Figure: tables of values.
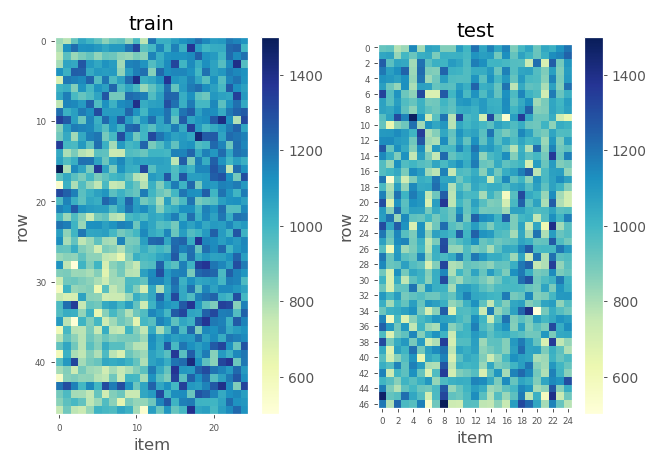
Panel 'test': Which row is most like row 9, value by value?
19
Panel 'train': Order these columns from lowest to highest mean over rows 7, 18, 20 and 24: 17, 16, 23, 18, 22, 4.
18, 4, 16, 22, 17, 23
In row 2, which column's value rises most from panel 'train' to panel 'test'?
0
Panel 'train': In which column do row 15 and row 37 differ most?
3
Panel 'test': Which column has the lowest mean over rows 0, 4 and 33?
9
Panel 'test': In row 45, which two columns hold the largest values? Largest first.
0, 22
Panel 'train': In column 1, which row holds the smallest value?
32
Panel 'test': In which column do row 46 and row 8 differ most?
8
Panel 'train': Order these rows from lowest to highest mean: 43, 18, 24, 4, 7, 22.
18, 22, 24, 7, 4, 43
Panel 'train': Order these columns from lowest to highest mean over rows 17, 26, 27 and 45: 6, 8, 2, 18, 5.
8, 5, 6, 2, 18
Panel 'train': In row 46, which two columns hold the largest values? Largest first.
17, 23
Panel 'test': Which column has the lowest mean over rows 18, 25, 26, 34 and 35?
1
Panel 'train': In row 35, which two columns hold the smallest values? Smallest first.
2, 10
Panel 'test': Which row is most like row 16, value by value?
41
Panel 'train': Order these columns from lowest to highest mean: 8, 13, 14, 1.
8, 1, 13, 14
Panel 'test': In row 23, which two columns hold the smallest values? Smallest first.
21, 4
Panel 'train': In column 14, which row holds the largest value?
5
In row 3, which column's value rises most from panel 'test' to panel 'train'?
23
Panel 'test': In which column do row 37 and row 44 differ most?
22
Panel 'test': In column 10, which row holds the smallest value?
46
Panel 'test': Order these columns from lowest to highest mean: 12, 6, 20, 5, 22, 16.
6, 20, 16, 5, 12, 22
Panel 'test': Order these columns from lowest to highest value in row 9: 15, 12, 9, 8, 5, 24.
24, 9, 15, 12, 5, 8
